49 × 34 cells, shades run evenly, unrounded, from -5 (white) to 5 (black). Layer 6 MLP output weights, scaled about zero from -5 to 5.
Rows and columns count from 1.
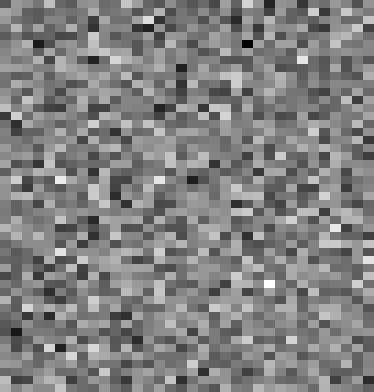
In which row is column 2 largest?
42
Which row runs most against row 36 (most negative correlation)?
26
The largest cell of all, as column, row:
23, 6
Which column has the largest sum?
17
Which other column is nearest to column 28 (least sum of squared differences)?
11
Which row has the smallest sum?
39
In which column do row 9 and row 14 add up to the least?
1
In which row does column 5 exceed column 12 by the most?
37
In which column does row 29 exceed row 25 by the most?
9
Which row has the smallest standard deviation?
19
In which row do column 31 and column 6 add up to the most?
14
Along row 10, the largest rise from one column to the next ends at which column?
13
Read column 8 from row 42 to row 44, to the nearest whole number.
0 2 -1
